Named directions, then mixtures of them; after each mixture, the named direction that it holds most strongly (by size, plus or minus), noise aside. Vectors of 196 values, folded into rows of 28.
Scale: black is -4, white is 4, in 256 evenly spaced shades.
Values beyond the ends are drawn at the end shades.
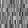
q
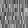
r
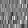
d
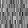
q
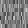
r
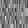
r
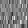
d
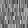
r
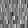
d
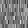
r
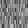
q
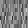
r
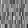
q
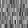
q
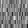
q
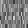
r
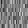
q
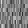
q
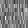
r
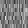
r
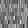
r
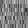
r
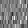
d
